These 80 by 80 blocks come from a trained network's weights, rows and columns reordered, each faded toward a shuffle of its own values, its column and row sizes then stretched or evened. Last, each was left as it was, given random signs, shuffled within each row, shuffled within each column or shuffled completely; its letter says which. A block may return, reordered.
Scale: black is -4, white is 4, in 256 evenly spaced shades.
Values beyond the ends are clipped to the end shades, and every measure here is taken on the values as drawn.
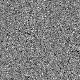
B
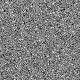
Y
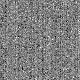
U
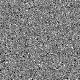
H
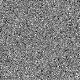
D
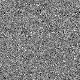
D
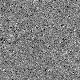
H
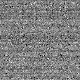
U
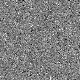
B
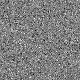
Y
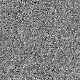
D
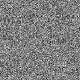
U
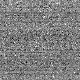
U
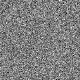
B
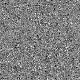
D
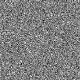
U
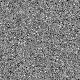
Y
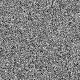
Y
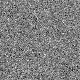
Y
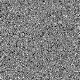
D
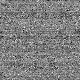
H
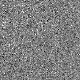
D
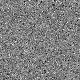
Y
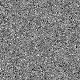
Y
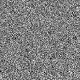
U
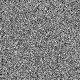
Y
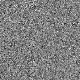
D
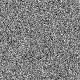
Y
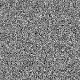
U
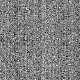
U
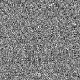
U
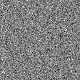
B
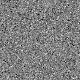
H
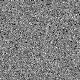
H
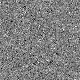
Y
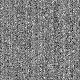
B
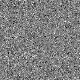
D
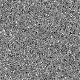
B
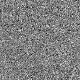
D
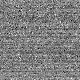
H
